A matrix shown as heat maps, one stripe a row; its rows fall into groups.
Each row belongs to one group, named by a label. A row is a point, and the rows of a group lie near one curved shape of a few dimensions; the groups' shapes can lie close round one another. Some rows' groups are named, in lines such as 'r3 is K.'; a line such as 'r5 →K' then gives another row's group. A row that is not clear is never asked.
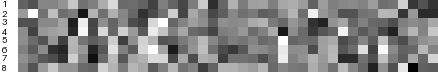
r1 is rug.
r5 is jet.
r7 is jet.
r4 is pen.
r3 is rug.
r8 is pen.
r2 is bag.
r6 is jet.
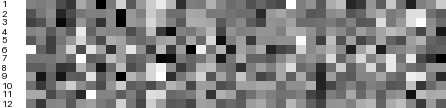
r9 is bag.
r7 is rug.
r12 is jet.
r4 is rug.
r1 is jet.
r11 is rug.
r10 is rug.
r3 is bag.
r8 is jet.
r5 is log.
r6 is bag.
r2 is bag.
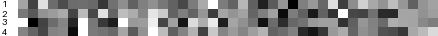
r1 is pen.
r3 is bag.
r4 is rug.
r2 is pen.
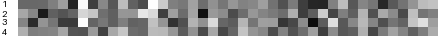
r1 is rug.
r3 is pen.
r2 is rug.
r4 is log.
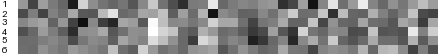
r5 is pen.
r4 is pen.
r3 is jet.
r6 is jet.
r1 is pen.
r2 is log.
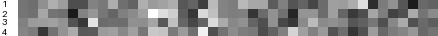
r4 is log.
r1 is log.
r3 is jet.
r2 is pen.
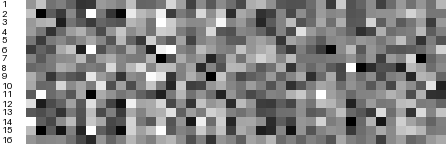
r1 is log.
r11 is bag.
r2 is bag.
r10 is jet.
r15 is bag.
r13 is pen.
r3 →jet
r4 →log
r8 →pen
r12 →bag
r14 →bag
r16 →log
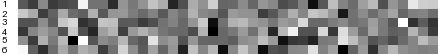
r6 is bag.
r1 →pen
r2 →bag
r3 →rug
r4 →log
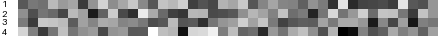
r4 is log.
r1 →pen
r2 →jet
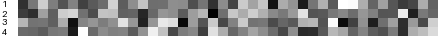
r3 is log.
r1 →log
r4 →rug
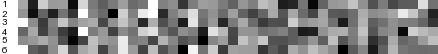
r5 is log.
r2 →bag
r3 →bag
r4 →rug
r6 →bag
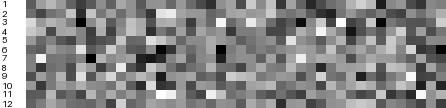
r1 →log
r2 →rug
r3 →log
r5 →jet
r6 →rug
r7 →bag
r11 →pen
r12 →log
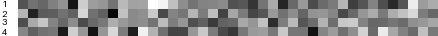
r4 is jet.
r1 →pen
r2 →bag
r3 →log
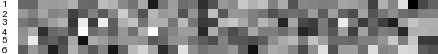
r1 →pen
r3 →pen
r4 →rug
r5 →bag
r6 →bag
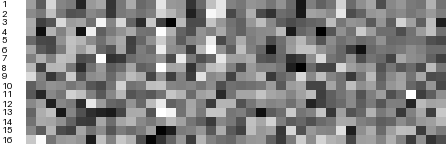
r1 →pen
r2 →pen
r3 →jet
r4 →pen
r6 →log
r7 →jet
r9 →bag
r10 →log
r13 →jet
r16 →bag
